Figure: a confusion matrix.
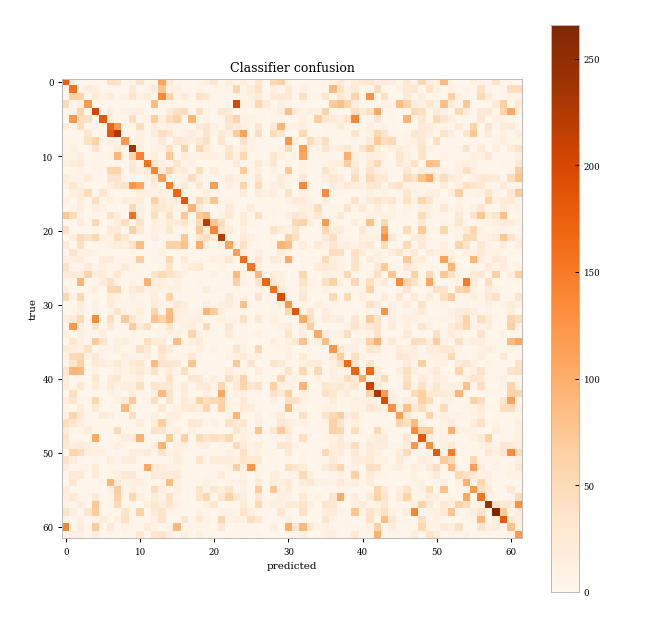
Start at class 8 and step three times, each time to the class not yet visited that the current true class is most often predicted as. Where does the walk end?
51
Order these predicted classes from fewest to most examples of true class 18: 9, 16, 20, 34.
20, 34, 16, 9
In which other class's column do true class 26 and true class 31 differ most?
43
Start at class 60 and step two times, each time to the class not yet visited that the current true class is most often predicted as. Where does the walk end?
13
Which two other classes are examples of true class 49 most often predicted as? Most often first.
47, 13
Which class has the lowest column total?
27
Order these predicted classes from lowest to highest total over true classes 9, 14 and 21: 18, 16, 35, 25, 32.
25, 35, 18, 16, 32
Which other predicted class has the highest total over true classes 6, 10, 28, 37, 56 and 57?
7
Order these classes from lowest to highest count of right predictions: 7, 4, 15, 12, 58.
12, 15, 4, 7, 58
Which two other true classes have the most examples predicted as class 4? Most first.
32, 48
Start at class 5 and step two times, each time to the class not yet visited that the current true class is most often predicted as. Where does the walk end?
41
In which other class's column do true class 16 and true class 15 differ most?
35
